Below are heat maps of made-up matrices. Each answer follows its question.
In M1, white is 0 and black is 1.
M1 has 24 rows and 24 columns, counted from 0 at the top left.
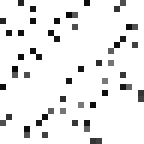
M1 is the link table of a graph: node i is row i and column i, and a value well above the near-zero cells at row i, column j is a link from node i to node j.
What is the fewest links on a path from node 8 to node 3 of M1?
2
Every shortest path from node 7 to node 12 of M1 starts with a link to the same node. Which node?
node 22
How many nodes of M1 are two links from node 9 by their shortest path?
3
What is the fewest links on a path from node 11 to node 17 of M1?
2
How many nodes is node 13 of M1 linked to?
2
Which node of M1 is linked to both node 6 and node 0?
node 20
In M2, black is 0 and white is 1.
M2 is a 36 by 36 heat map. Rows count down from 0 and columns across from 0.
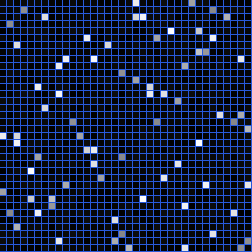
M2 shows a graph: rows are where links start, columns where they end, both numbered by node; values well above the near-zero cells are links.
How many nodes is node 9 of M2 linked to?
2
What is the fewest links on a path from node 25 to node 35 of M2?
5
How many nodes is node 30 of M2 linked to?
3
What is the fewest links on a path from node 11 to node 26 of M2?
7
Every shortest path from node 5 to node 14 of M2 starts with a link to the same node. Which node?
node 12
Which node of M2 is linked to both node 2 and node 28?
node 20
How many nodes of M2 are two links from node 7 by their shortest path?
3
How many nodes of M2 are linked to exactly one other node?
10
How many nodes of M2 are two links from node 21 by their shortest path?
3
